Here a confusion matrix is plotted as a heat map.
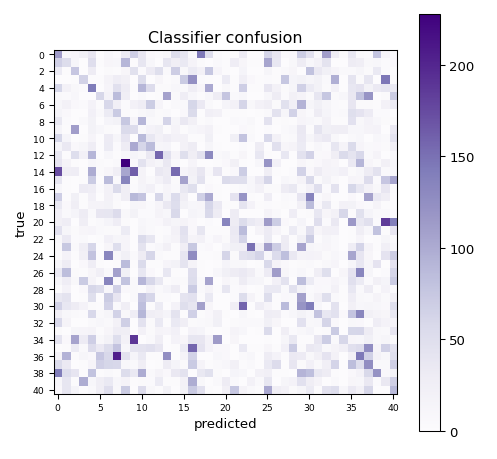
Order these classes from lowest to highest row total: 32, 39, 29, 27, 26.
32, 39, 29, 26, 27
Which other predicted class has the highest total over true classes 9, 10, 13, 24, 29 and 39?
8
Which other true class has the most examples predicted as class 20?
5
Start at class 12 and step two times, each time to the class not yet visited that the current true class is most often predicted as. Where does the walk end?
30
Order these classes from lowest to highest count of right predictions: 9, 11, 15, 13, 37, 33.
13, 9, 33, 11, 15, 37
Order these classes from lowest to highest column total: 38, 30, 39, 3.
3, 38, 39, 30
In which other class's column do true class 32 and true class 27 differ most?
6
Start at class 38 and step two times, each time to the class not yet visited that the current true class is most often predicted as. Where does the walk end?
17
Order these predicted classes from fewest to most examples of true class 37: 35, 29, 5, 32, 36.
29, 32, 36, 5, 35
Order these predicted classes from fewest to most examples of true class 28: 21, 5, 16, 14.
21, 14, 5, 16
